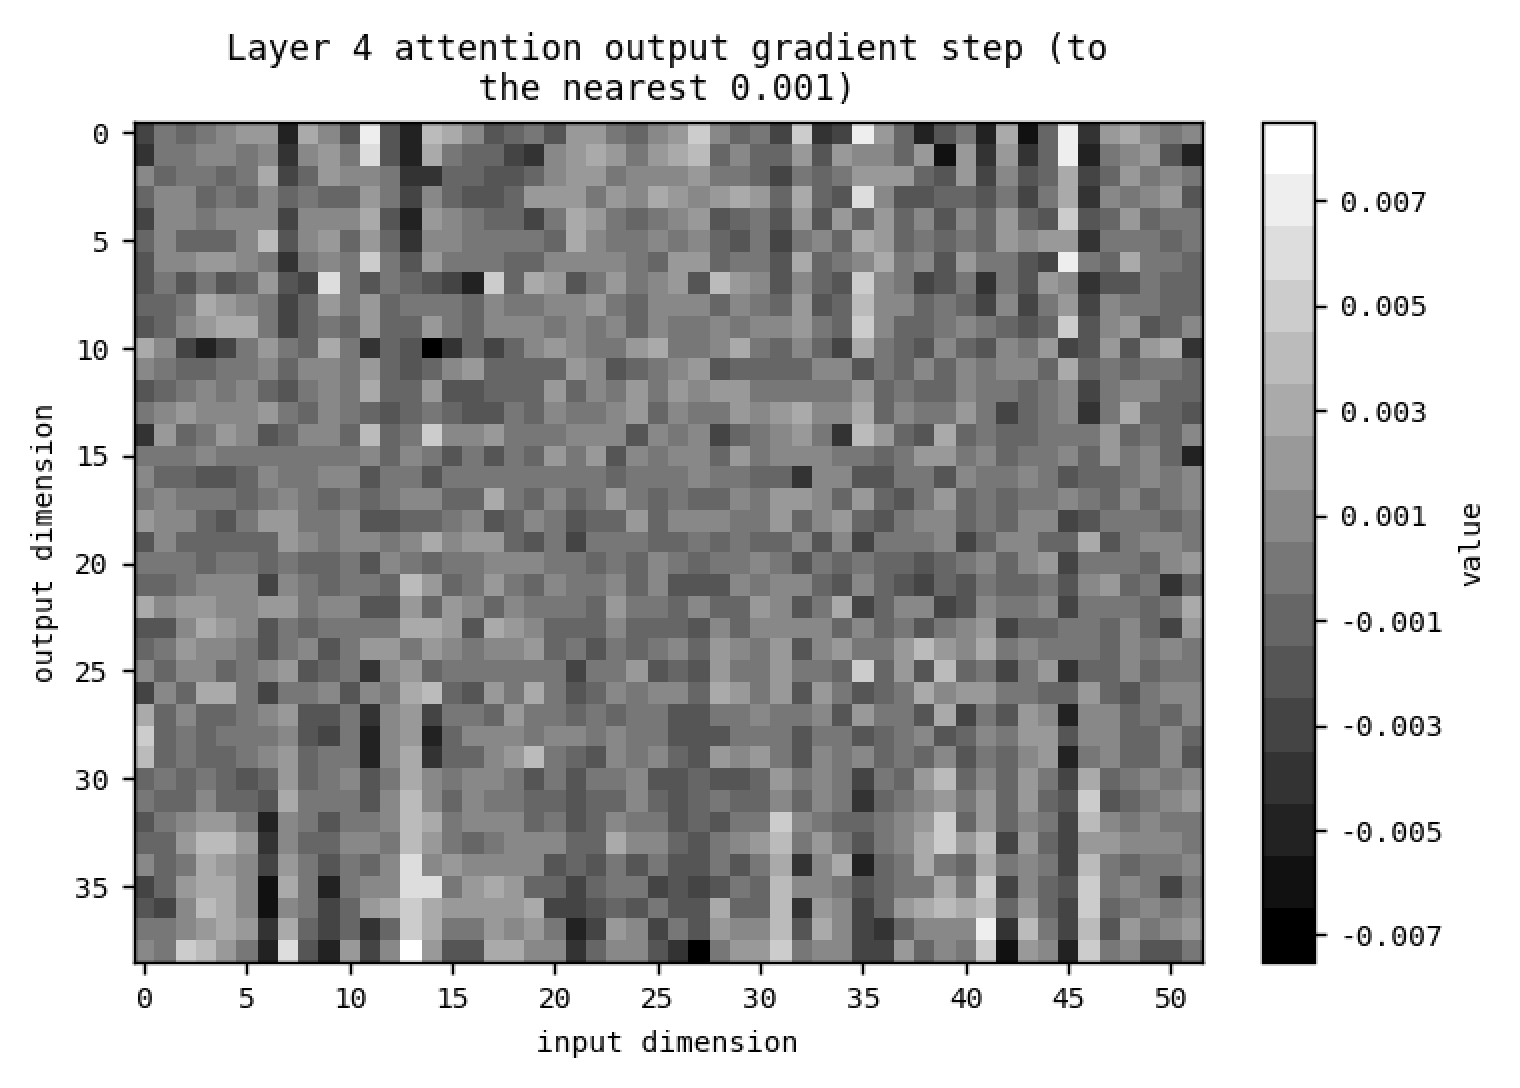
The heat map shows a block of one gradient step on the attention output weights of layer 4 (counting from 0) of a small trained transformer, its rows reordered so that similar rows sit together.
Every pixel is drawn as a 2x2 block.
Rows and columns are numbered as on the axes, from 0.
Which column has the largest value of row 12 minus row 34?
35
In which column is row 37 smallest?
21
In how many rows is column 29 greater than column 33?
15
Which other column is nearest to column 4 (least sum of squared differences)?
3
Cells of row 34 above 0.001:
10
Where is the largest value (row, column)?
38, 13
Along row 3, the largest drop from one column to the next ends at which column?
46
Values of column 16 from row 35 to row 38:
0.002 0.002 0 -0.002
